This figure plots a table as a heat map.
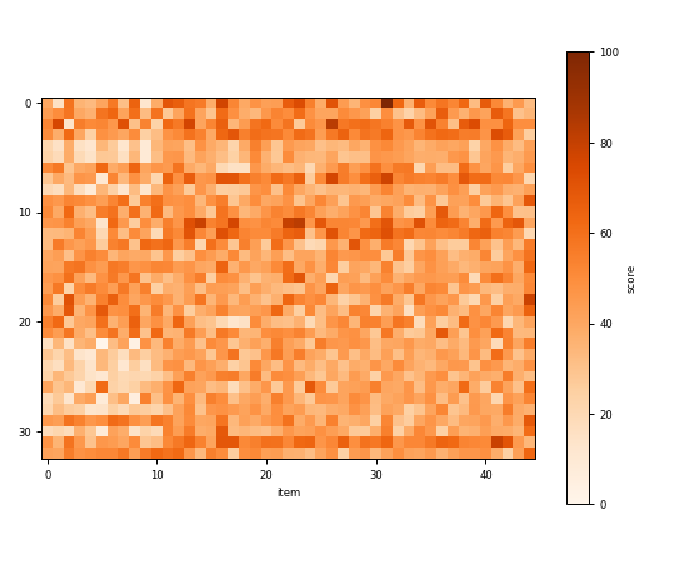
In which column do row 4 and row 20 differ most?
1
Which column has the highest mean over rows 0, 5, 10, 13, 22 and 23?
31
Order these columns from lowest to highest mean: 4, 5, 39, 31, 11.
4, 5, 39, 11, 31
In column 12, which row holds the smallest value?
14
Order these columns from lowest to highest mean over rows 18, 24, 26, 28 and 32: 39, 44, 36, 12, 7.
7, 39, 36, 12, 44
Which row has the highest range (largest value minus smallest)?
0
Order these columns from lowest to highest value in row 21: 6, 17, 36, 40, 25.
25, 40, 17, 6, 36
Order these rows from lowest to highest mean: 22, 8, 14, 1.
8, 22, 14, 1
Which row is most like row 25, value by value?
28
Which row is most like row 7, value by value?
12
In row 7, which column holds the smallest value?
5
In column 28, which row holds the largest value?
13
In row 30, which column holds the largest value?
16
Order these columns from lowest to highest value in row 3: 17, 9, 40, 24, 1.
9, 1, 40, 24, 17
